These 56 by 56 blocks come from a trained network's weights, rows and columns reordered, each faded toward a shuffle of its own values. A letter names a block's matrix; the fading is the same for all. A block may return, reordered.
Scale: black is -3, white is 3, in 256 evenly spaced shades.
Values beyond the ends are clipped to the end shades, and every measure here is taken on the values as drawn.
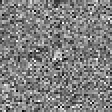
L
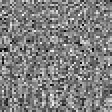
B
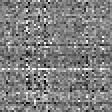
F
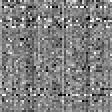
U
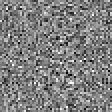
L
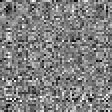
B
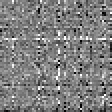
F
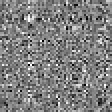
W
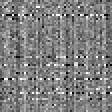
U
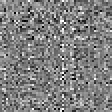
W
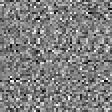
B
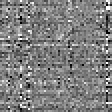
F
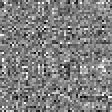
W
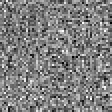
L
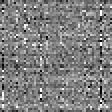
F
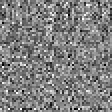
L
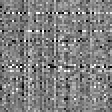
U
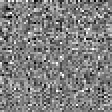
W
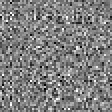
B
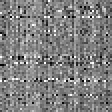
U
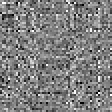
W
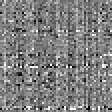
U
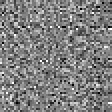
B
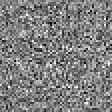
L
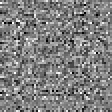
W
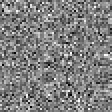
L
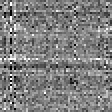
F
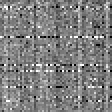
U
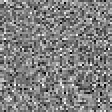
L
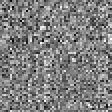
B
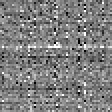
F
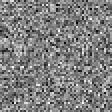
L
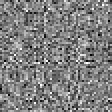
B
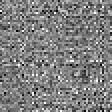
W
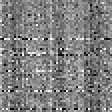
U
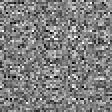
B
